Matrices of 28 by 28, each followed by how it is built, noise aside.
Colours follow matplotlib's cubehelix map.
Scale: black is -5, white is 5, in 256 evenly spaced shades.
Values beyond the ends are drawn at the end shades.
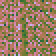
repeating rows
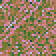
Hankel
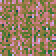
blocks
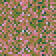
repeating rows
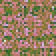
blocks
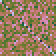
diagonal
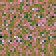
uneven rows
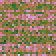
blocks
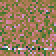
uneven rows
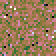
sparse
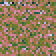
uneven rows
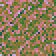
Hankel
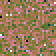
sparse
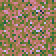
repeating rows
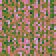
blocks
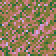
Hankel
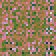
low rank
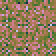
low rank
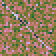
diagonal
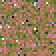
sparse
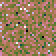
sparse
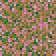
repeating rows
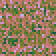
blocks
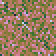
diagonal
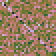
diagonal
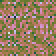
low rank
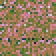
uneven rows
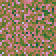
repeating rows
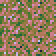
repeating rows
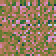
low rank
